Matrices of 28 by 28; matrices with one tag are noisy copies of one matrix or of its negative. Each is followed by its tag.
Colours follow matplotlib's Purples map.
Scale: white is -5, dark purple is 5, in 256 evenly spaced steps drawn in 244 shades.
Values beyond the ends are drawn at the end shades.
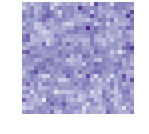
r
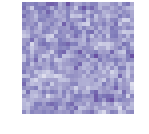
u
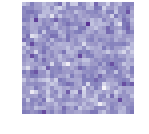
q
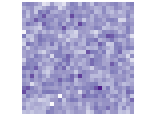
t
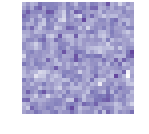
u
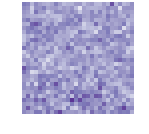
r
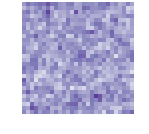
u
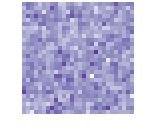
t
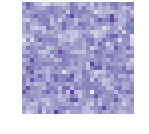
t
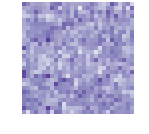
r
